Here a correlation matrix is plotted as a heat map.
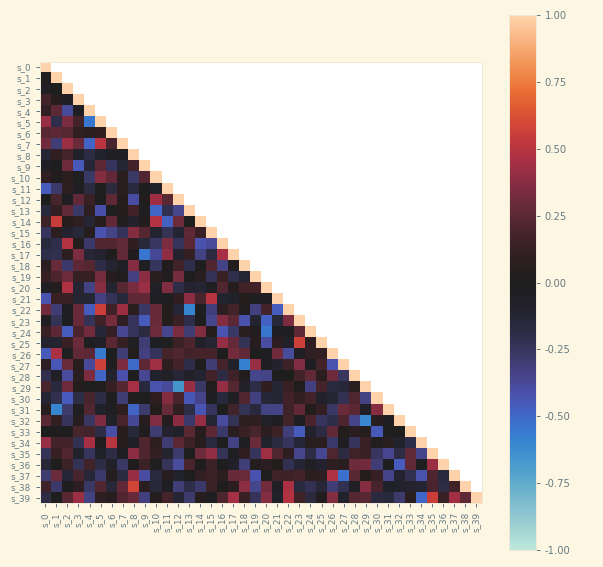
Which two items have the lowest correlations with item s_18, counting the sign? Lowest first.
s_27, s_23
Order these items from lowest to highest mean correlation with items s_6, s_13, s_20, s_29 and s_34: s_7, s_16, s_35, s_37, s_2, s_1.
s_37, s_35, s_1, s_7, s_16, s_2
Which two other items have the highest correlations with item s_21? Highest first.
s_15, s_13
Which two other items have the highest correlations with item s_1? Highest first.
s_14, s_26
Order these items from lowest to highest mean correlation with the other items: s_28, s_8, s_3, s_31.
s_31, s_28, s_8, s_3
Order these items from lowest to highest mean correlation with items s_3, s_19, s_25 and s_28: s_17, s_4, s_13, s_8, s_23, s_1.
s_8, s_13, s_1, s_4, s_17, s_23
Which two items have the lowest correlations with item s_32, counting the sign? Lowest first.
s_29, s_36
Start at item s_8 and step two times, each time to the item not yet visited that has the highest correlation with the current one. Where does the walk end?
s_22
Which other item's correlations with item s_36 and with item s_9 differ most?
s_28
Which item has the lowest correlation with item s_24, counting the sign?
s_20
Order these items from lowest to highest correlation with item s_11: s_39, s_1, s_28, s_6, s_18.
s_1, s_6, s_28, s_18, s_39
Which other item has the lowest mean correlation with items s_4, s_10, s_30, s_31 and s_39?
s_13
